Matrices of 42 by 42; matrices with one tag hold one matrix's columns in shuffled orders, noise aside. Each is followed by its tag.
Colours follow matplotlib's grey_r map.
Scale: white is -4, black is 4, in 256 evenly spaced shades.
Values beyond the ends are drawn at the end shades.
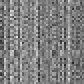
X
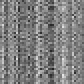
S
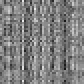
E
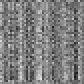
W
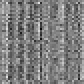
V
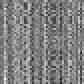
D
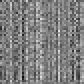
W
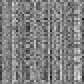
W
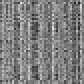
V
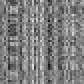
E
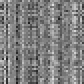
D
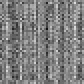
V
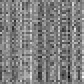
W
